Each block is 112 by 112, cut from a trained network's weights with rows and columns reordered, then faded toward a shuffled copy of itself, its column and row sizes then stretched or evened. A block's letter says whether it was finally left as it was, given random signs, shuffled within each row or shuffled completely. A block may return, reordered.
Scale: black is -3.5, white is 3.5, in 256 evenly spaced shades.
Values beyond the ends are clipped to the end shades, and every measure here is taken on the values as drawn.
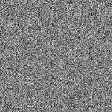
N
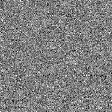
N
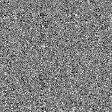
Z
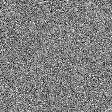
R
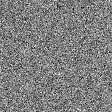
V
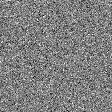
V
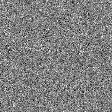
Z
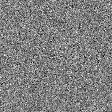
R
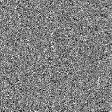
N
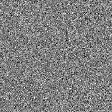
N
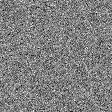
V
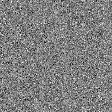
Z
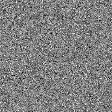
Z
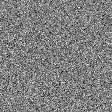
R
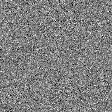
R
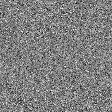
R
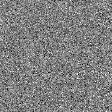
Z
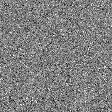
R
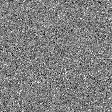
R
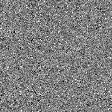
N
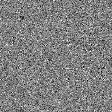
Z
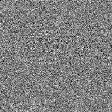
N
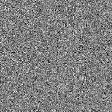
N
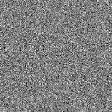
N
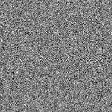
N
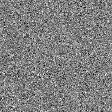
Z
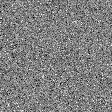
V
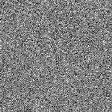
N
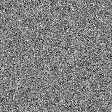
R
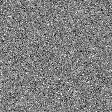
V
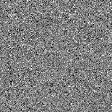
N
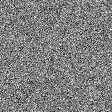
V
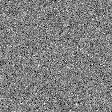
R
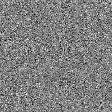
N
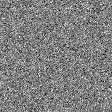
R
